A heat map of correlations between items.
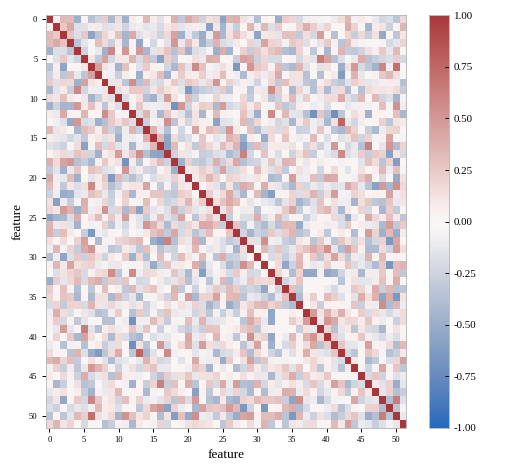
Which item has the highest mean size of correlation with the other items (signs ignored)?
50
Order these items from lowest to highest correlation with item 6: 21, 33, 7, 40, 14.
40, 14, 33, 7, 21
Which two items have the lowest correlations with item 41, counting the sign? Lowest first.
12, 32
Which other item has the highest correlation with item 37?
38
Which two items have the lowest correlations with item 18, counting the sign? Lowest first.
11, 50
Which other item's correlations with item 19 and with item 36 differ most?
23
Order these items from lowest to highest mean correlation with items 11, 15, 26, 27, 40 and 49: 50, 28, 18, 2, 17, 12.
17, 28, 50, 12, 2, 18
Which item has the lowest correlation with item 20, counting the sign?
9
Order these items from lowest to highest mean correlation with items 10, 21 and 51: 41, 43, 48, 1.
48, 41, 1, 43
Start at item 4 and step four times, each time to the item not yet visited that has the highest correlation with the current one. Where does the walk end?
8
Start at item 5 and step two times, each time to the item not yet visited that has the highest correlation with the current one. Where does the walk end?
2
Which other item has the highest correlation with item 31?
28
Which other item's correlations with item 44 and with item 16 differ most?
46
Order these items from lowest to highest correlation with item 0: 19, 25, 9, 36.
25, 9, 19, 36
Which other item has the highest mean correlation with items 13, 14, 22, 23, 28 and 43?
21
